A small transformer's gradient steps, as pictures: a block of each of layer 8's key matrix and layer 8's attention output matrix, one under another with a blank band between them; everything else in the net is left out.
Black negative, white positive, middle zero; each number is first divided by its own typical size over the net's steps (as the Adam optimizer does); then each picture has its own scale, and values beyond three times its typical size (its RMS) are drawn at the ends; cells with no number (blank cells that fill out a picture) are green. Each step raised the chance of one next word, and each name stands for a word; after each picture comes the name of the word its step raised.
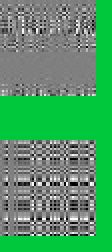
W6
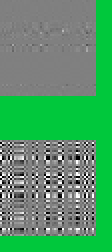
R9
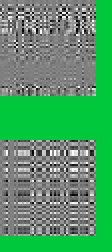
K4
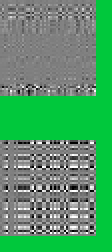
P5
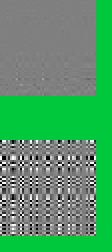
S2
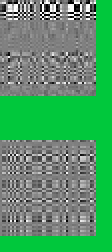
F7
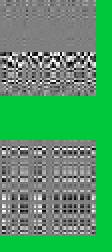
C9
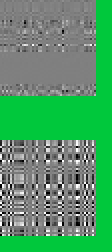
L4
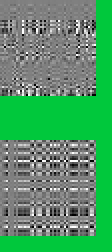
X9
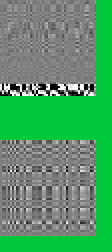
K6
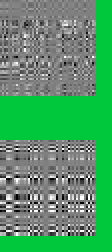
C9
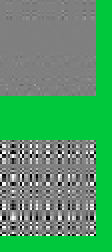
W6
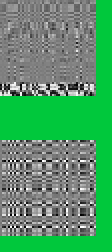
X9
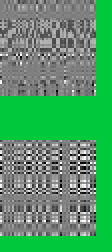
F7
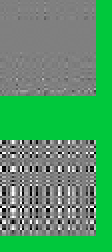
K6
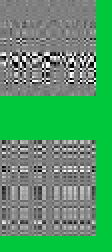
K6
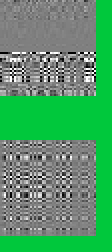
R9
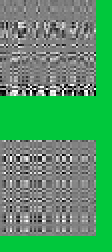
F7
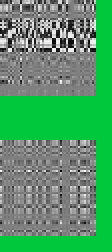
K6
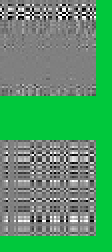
F7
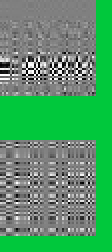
R9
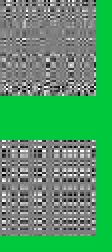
K4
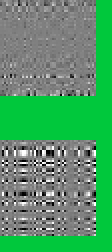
K4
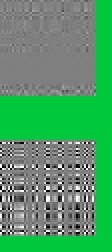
P5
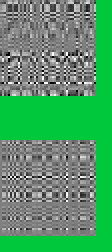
R9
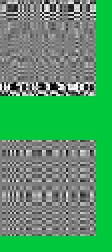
K4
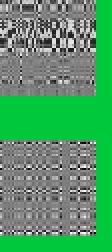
P5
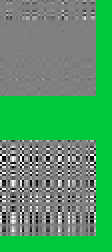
F7
